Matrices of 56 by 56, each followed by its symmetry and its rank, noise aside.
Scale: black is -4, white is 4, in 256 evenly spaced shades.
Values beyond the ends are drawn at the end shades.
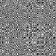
symmetric, rank three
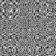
symmetric, rank four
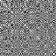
symmetric, rank four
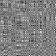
antisymmetric, rank four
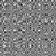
no symmetry, rank three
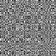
antisymmetric, rank four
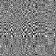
no symmetry, rank three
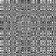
symmetric, rank two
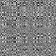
antisymmetric, rank two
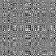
antisymmetric, rank two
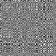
symmetric, rank three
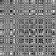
symmetric, rank two
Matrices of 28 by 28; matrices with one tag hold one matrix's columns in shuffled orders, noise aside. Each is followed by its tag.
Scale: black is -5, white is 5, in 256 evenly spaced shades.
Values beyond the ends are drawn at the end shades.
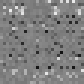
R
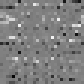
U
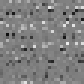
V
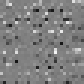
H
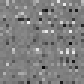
H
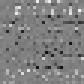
R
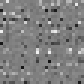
H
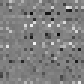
V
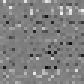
R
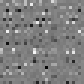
H
